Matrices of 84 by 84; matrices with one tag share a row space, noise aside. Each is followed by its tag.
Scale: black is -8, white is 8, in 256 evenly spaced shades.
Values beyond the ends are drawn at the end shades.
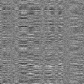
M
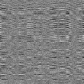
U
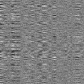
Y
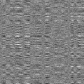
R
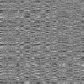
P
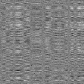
R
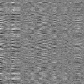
Y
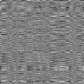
U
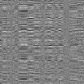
M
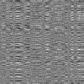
R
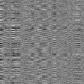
Y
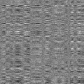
R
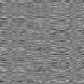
U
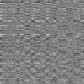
P
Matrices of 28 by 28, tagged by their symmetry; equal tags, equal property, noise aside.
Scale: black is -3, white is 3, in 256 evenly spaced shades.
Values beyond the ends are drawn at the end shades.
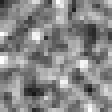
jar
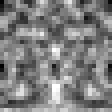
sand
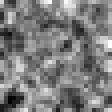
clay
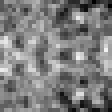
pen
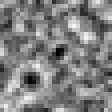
clay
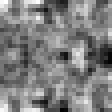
pen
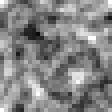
jar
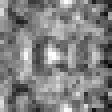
pen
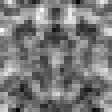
sand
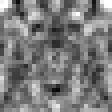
sand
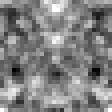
sand
